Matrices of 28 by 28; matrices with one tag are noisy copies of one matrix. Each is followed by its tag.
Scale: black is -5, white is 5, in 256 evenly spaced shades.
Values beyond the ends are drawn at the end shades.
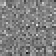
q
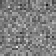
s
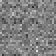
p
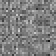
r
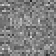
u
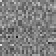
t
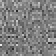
t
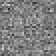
u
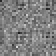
s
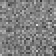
q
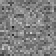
u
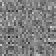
t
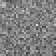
q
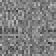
t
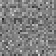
p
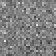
q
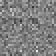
p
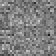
u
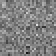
q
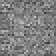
u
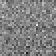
q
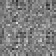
s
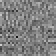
t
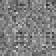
s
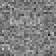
u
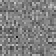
t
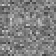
u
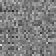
t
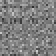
p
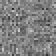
r
